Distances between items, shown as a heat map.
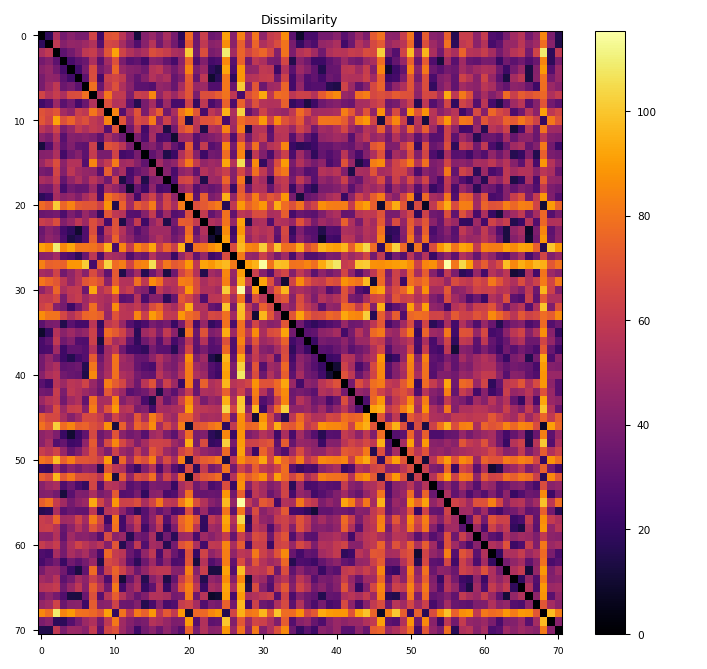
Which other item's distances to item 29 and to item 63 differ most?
33
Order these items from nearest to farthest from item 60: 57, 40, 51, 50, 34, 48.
57, 34, 51, 40, 48, 50
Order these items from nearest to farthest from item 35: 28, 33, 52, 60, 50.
28, 60, 52, 50, 33
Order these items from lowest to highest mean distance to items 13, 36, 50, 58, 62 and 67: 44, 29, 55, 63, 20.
63, 44, 20, 55, 29
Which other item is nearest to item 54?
3
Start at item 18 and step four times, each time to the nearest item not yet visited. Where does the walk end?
42
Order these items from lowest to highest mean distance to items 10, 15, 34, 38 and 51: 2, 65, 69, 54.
54, 69, 65, 2
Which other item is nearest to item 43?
15
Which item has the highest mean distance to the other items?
27
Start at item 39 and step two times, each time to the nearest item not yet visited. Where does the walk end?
6
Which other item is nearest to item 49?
45
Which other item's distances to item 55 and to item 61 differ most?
41
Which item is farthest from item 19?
25
